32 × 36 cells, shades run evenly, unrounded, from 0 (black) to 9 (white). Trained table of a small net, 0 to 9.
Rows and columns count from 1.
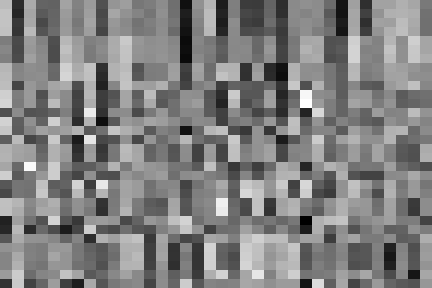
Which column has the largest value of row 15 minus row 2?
19
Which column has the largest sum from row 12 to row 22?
5
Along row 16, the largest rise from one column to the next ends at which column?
8
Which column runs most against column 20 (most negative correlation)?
24
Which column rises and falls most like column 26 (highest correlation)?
30
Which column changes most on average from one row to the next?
26
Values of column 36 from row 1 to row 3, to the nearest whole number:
4 4 4
